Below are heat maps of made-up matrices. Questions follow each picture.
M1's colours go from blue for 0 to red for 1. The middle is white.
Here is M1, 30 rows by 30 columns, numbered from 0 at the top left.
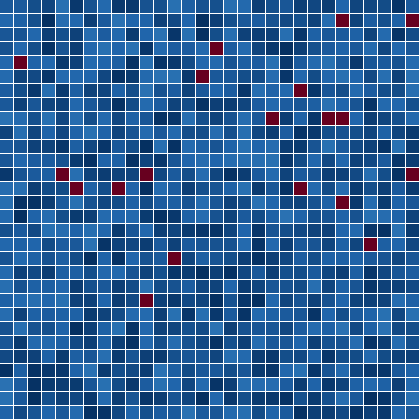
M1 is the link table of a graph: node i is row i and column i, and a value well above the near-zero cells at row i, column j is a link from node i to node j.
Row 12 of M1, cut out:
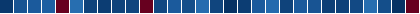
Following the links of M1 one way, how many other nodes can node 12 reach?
5
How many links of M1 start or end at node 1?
3
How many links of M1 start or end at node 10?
2
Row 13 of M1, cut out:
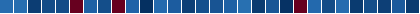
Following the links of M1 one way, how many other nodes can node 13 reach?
8
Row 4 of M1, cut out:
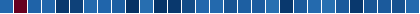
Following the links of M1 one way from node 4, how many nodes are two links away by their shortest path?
2
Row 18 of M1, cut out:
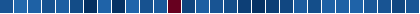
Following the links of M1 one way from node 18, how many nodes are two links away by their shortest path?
3
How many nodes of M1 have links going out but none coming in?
5
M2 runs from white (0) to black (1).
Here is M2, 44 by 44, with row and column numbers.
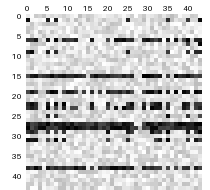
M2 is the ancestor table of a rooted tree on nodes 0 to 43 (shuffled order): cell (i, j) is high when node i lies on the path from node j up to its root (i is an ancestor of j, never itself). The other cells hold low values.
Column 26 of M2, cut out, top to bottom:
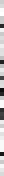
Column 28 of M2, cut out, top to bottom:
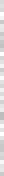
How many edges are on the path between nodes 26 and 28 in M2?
9
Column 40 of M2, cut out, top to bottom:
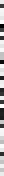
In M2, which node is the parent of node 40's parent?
25
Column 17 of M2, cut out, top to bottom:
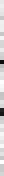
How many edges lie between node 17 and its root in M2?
3
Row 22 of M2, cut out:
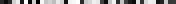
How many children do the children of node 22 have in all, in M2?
2
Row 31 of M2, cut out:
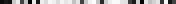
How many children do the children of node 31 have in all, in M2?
2
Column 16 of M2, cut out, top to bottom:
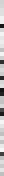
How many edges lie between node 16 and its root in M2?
8
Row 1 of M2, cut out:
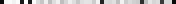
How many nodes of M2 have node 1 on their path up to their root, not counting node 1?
7
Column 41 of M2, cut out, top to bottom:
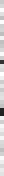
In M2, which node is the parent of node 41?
15
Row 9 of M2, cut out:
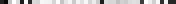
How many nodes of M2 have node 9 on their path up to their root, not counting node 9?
9
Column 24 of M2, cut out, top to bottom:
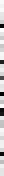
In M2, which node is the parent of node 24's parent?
6
